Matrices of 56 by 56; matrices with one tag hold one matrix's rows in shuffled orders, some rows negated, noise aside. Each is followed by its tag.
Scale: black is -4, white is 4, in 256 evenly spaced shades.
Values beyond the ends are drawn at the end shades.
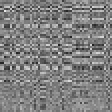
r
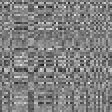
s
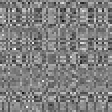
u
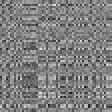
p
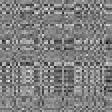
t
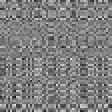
u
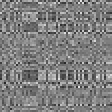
p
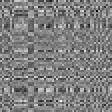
s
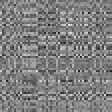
p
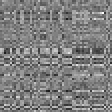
r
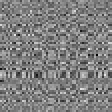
u
